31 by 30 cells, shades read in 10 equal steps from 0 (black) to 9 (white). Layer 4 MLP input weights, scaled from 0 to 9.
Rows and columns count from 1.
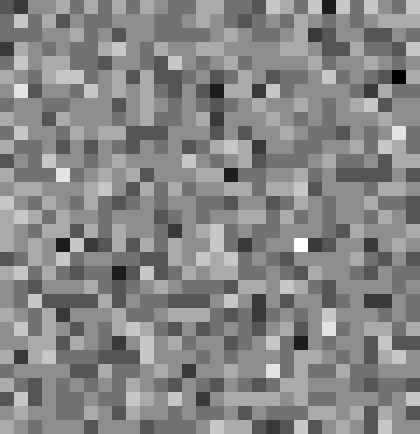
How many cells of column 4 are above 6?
2
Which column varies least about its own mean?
26
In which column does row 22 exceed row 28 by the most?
3
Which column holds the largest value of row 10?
29
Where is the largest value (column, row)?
22, 18
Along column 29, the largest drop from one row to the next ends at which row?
6
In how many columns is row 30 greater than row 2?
12
